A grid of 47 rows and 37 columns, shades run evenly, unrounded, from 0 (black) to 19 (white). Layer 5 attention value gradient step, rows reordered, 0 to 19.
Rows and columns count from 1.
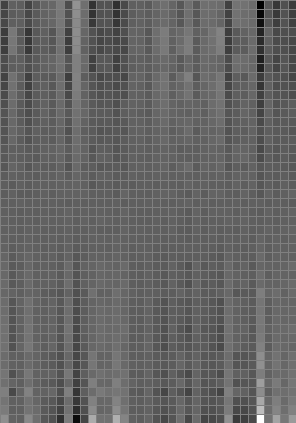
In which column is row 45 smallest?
10
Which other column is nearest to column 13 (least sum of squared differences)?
14
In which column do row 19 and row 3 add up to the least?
33
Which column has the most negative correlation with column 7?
23
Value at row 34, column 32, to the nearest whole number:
7
